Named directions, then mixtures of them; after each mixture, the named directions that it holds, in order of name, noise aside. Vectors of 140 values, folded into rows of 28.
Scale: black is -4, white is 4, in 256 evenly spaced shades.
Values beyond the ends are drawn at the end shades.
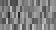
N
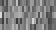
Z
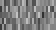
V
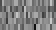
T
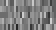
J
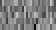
T.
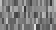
T.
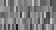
J.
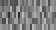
N.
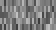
J, V.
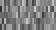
V.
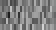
N.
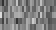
Z.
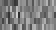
N, V.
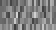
N, T.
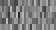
N.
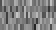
T.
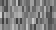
Z.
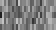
Z.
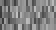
N, V.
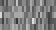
Z.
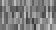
T, Z.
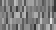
J, T.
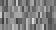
Z.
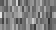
Z.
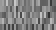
J, N.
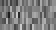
N.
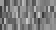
V.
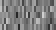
T, V.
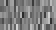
J.
